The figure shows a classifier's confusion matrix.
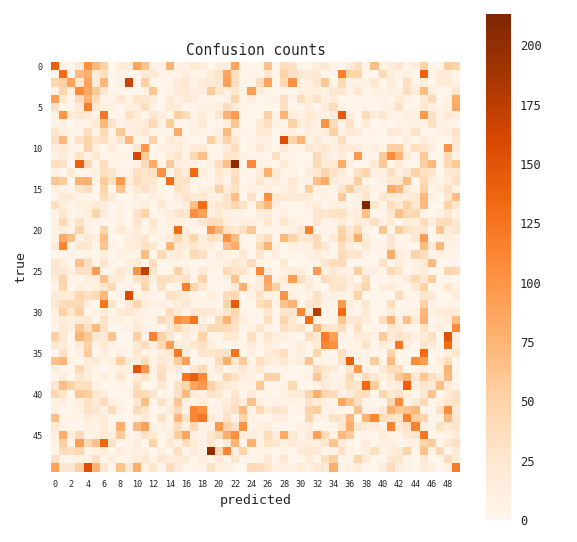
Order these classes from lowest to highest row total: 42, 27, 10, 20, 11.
10, 27, 11, 20, 42
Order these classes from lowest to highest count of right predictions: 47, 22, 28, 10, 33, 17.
10, 47, 17, 22, 28, 33
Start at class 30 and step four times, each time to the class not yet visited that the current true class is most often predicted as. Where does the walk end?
0
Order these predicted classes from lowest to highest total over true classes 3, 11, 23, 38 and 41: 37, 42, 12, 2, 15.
2, 12, 15, 37, 42
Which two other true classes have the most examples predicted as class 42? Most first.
34, 41
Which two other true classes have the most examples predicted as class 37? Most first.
11, 21
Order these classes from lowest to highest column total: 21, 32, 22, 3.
32, 3, 21, 22
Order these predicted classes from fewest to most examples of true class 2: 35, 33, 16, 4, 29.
16, 35, 33, 4, 29
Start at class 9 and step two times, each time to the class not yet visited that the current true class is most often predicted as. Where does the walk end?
6
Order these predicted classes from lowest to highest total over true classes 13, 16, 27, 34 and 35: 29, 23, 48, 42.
29, 23, 42, 48
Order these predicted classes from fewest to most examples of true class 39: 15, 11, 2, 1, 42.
11, 42, 15, 2, 1
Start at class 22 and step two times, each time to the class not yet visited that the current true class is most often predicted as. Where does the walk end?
45
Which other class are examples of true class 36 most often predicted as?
44
